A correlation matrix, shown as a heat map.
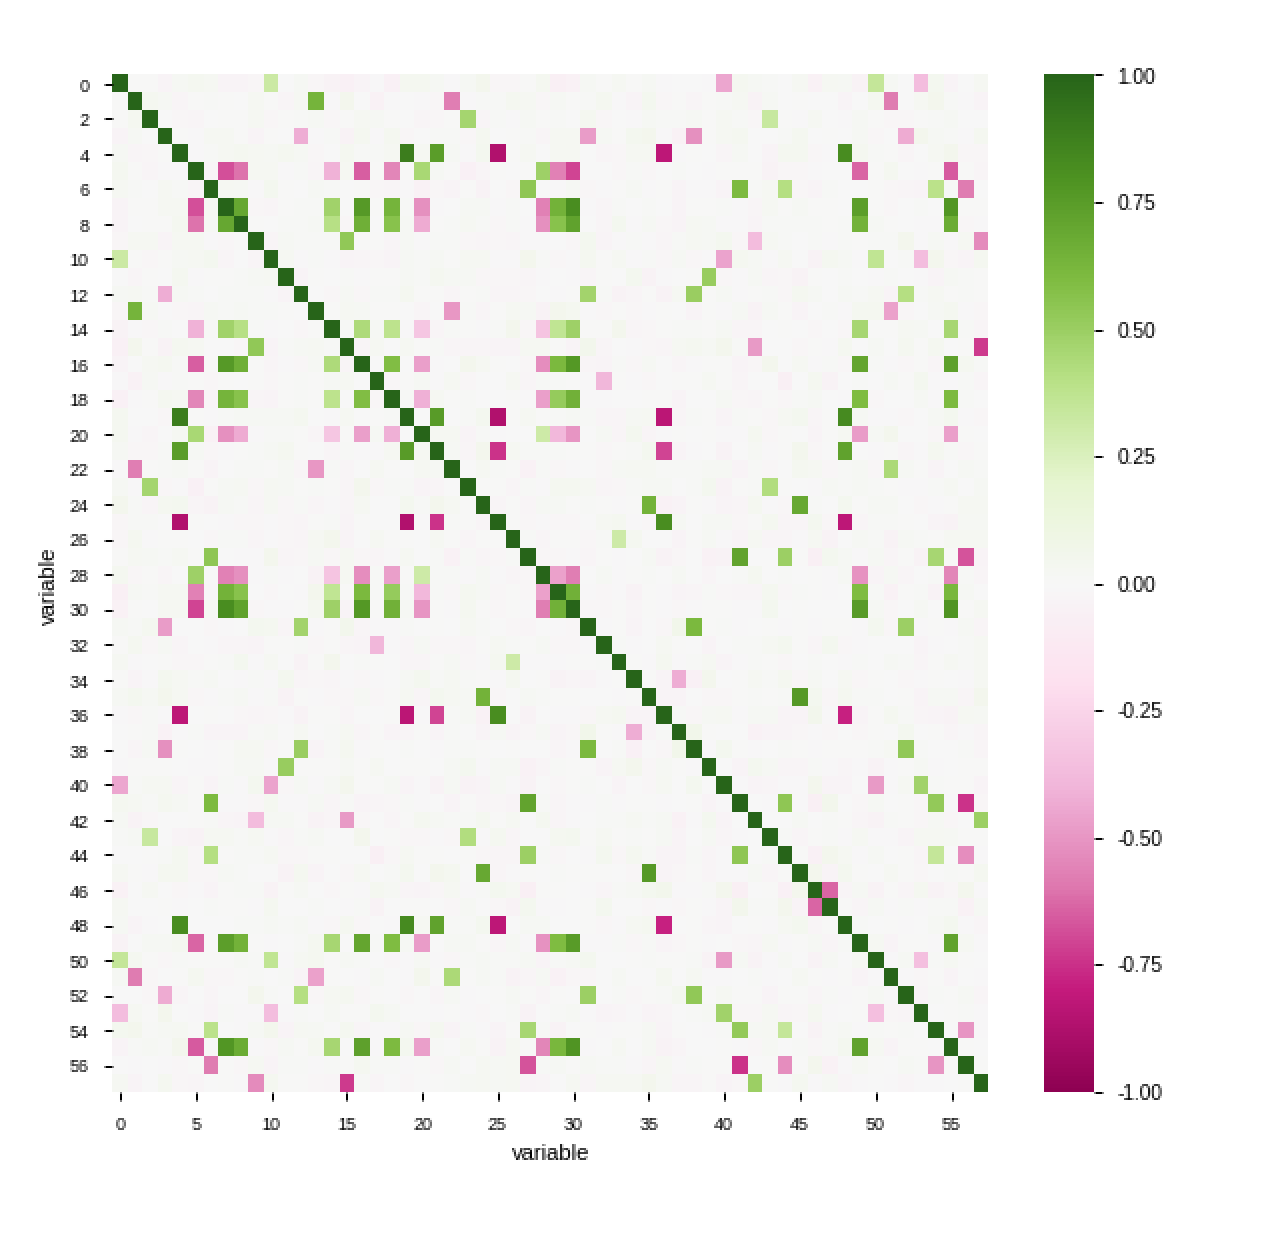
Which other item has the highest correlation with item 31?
38
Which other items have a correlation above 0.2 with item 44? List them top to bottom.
6, 27, 41, 54
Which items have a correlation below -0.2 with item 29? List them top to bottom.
5, 20, 28
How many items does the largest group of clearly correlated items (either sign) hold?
12
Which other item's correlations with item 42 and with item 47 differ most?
46
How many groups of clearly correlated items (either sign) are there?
14
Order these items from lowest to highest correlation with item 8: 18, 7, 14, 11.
11, 14, 18, 7
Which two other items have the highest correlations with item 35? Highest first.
45, 24
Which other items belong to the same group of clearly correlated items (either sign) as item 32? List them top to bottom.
17
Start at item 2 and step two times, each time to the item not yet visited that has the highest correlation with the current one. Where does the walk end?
43
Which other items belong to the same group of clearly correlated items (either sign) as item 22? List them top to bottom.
1, 13, 51
